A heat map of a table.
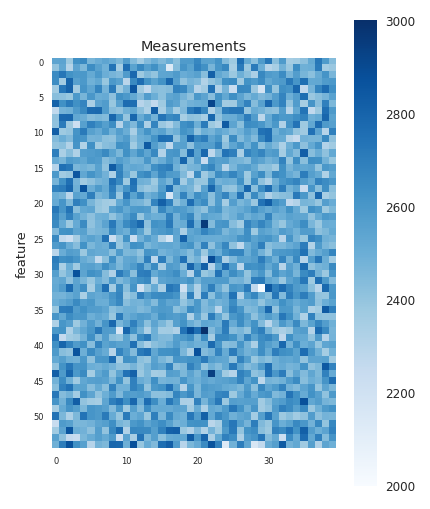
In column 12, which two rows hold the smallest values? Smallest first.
32, 6
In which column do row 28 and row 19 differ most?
22
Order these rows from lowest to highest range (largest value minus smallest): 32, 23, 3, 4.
3, 23, 4, 32
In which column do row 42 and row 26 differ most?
26
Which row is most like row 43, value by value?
35
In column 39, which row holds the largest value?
45
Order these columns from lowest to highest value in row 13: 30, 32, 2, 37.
32, 2, 37, 30
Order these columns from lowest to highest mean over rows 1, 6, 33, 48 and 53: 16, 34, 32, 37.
32, 16, 37, 34
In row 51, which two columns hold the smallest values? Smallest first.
0, 22
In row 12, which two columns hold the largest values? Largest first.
13, 23
